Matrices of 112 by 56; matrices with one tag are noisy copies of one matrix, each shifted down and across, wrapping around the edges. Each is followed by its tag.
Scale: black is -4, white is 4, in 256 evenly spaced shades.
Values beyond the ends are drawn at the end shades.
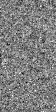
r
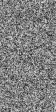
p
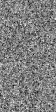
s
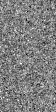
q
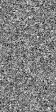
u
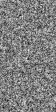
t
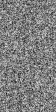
q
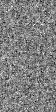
q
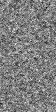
u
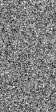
s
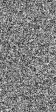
u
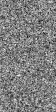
u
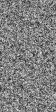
t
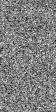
p
